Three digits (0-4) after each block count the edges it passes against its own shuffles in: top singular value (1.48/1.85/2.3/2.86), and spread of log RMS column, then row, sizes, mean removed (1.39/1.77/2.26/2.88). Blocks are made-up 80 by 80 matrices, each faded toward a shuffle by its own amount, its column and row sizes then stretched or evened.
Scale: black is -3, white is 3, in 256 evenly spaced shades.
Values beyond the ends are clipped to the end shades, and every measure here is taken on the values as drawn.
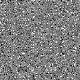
2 1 1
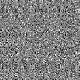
2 0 1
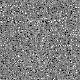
0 1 3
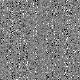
0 4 1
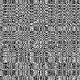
4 3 0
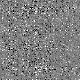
0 3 3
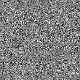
0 0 3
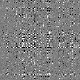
3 4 3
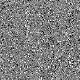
0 2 1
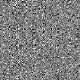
2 3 1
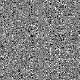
1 3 0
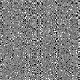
3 3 0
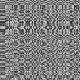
4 0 3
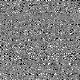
1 0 4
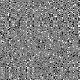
3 2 1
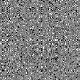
3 3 1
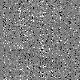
0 3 0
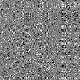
3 2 0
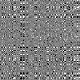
4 4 4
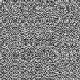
3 0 1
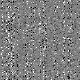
0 4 1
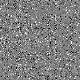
1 2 1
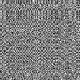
4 2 2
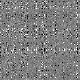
2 4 3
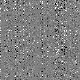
0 4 2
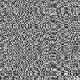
3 0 3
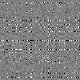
3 2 4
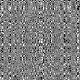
4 4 2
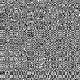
4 0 2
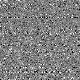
1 0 3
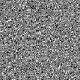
2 1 1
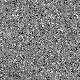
0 1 1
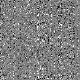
0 4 1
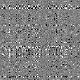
3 3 4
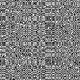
4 1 0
